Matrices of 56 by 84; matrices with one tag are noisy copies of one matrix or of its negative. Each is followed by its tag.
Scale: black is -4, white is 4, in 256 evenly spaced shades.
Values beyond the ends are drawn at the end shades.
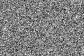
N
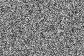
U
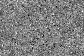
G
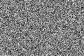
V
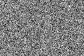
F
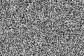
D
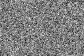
N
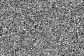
N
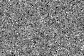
G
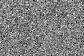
D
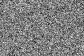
G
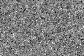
U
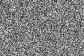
D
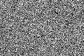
D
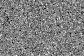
V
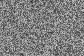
V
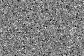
U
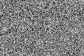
N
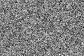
U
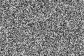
D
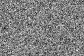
N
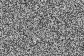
G
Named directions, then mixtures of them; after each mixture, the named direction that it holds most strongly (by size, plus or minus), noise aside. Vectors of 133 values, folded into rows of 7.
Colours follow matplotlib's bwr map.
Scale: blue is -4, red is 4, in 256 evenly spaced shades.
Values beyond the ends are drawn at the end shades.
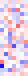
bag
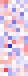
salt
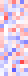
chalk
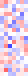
salt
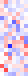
salt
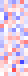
chalk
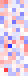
salt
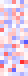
bag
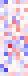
salt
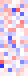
bag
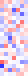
bag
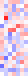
chalk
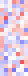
chalk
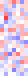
chalk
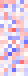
chalk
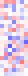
chalk
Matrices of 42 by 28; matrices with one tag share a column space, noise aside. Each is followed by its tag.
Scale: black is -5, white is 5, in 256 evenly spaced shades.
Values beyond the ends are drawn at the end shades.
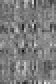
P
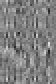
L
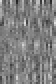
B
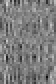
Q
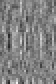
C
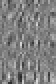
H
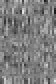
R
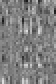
R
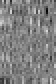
R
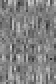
Q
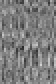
L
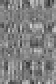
P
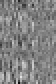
H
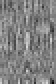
C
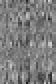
H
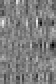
B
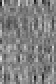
Q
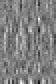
C
